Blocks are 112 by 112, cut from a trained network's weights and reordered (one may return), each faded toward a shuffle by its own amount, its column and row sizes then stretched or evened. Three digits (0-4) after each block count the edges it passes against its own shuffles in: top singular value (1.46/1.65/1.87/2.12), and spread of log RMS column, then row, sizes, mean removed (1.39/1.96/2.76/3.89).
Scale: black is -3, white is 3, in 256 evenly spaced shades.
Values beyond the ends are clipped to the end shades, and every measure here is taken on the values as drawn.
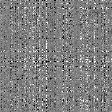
3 4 3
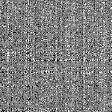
3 2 3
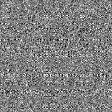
4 0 3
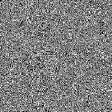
2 2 1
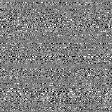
2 1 4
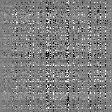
3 4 3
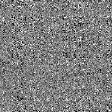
0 3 2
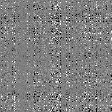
0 4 3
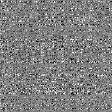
0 2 4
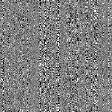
4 4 1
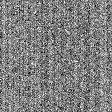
2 0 0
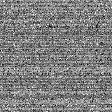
4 0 1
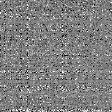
0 3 3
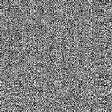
4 2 1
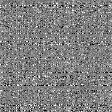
1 0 4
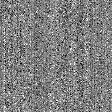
1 2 0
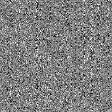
0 3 0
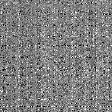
2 2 3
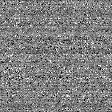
1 0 2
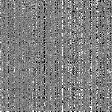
4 4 2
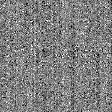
1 1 2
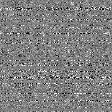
0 1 4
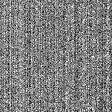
4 1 0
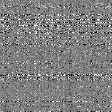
1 1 4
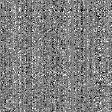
2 3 2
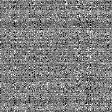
3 3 0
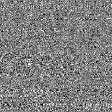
2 1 3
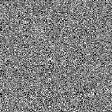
1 2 2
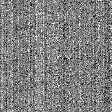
3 2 1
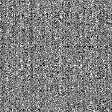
1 1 2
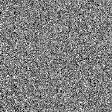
0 2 0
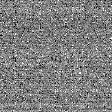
1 2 0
